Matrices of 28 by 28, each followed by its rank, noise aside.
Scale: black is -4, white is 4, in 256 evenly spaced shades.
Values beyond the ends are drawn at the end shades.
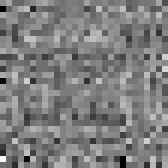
three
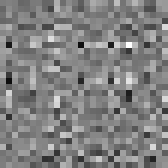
four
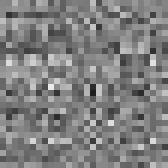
three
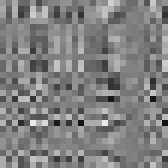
two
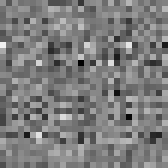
five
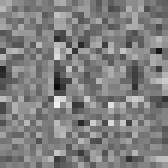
three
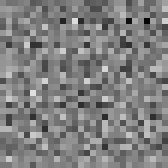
six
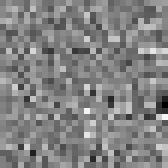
six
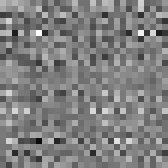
three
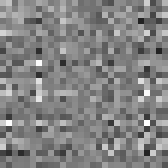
three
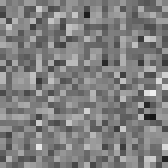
five
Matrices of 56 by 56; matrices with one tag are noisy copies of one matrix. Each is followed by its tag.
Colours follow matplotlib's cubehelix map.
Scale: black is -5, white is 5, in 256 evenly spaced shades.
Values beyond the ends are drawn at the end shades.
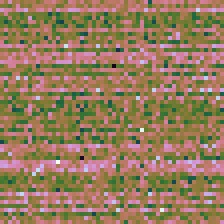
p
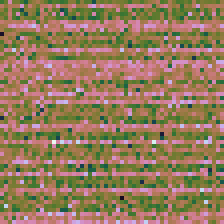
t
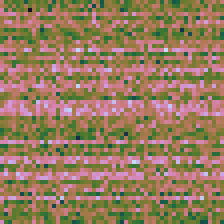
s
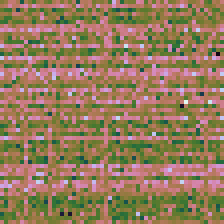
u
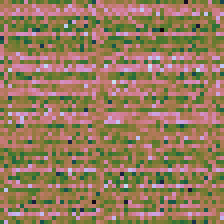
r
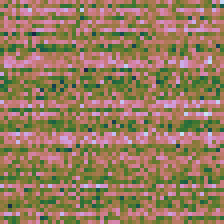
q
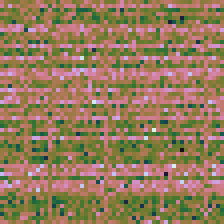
u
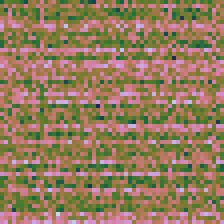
t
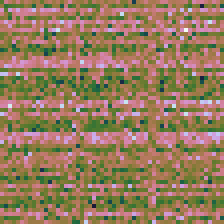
q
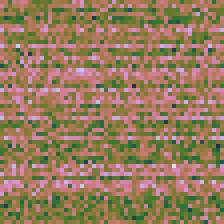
u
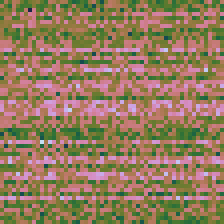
s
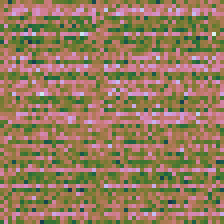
r
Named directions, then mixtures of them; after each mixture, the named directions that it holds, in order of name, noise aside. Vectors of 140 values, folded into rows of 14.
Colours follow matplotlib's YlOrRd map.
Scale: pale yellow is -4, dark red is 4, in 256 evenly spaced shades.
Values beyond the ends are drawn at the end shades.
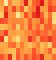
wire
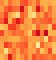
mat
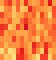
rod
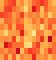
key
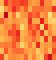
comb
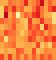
comb, wire.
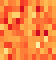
mat.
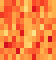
key.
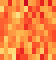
rod, wire.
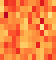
comb, key.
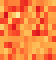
comb, mat.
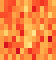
key.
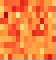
comb, mat.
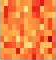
key, wire.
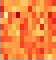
comb, mat.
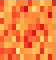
key, rod.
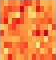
mat.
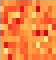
mat.
